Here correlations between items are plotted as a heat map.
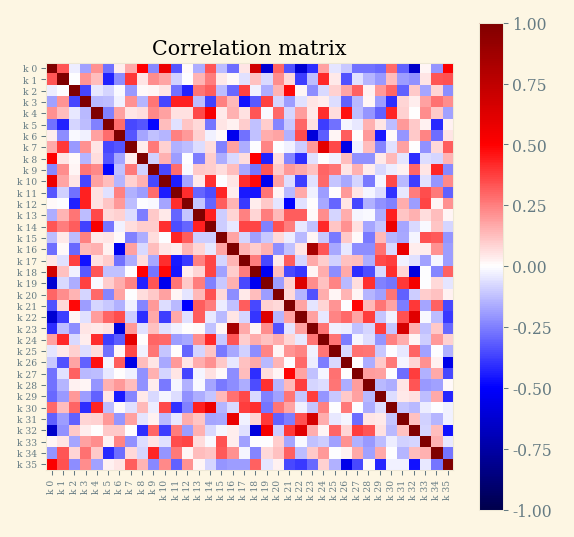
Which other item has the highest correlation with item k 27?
k 21
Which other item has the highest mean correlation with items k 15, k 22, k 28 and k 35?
k 19
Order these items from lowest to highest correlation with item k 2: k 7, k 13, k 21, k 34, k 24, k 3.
k 3, k 7, k 24, k 34, k 13, k 21
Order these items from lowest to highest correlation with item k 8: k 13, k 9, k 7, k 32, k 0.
k 32, k 13, k 9, k 7, k 0
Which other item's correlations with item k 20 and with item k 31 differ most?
k 23
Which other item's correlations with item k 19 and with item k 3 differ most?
k 22
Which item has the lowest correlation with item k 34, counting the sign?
k 5
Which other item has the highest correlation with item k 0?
k 18
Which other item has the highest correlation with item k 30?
k 14
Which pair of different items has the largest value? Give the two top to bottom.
k 16, k 23
